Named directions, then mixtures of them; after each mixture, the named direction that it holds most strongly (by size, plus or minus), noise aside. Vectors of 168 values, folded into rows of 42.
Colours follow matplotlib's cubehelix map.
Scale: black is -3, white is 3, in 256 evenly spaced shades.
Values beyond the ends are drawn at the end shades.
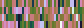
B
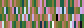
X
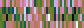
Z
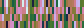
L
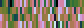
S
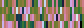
B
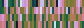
L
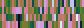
B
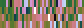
S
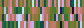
B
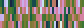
L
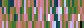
S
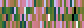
Z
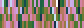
S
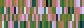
X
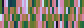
L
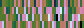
X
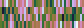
Z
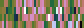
X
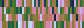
B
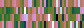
X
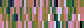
S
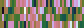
Z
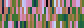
L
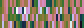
X
